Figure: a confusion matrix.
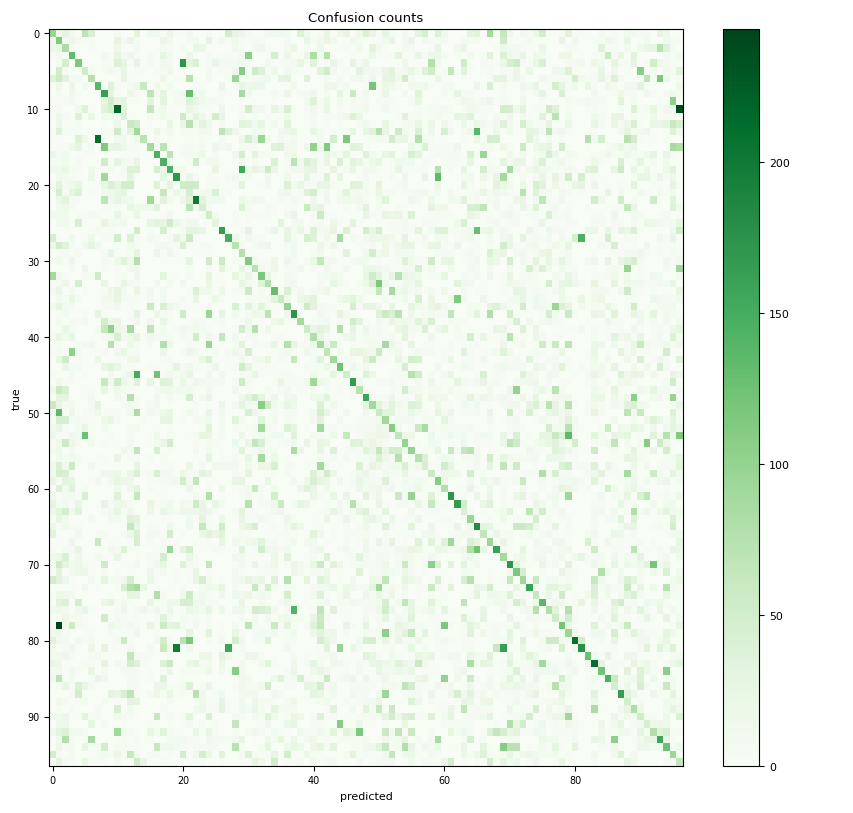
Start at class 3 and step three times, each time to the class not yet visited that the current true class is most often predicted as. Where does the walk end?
65
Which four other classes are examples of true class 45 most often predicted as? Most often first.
13, 16, 55, 56
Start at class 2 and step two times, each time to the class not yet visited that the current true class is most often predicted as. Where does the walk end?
86
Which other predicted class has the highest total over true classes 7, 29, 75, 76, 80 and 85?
49
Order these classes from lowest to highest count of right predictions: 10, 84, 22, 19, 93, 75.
84, 75, 93, 19, 22, 10
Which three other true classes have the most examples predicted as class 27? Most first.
81, 0, 13
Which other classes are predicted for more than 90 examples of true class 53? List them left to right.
5, 79, 96
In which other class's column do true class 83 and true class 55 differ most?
75
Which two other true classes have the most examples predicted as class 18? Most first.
68, 16
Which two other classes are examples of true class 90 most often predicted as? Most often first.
79, 16
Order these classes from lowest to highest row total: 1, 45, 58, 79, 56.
1, 56, 79, 45, 58
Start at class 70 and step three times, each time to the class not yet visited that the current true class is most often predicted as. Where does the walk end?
71
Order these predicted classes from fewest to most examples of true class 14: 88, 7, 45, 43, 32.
43, 88, 32, 45, 7
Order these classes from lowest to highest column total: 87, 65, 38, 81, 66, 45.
38, 81, 45, 66, 87, 65
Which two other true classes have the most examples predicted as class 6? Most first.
93, 0
